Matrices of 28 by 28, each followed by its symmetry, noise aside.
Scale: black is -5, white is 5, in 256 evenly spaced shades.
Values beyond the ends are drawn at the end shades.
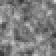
symmetric across the other diagonal.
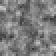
same after a half turn.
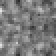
mirrored top to bottom.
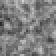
antisymmetric.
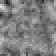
antisymmetric.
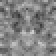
mirrored left to right.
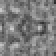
mirrored top to bottom.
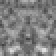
mirrored left to right.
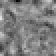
antisymmetric.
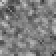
symmetric.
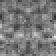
mirrored left to right.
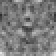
mirrored left to right.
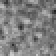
antisymmetric.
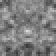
mirrored left to right.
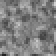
antisymmetric.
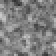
antisymmetric.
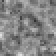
symmetric across the other diagonal.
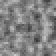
mirrored top to bottom.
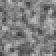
antisymmetric.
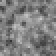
symmetric.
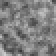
symmetric across the other diagonal.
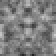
mirrored left to right.
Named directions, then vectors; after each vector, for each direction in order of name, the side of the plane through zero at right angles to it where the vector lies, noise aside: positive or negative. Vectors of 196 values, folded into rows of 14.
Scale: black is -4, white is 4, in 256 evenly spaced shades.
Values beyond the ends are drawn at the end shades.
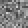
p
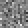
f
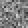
positive, negative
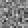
positive, negative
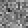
positive, positive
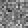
positive, positive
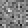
negative, negative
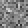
negative, negative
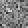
negative, negative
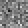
positive, positive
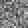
negative, positive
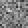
negative, negative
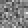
negative, positive
